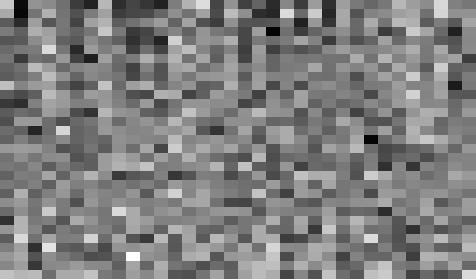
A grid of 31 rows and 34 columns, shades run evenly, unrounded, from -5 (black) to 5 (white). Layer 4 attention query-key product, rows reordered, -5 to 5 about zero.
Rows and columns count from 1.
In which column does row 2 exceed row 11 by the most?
21
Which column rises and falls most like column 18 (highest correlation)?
10
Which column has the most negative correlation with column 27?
13
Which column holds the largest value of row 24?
9
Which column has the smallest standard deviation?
25
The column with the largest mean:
4
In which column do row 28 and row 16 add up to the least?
27
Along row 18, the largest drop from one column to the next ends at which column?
20
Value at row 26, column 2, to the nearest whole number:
2
